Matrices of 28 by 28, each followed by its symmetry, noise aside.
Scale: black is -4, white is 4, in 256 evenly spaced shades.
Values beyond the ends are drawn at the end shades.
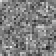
symmetric.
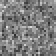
no symmetry.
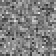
antisymmetric.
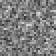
no symmetry.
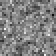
same after a half turn.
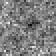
symmetric across the other diagonal.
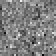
antisymmetric.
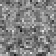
mirrored left to right.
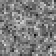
symmetric.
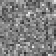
no symmetry.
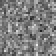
mirrored top to bottom.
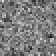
same after a half turn.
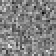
symmetric across the other diagonal.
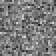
same after a half turn.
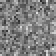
mirrored top to bottom.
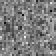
mirrored top to bottom.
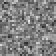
symmetric.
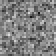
mirrored top to bottom.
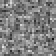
antisymmetric.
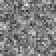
symmetric.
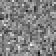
no symmetry.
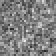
symmetric.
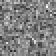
antisymmetric.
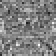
mirrored left to right.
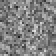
same after a half turn.
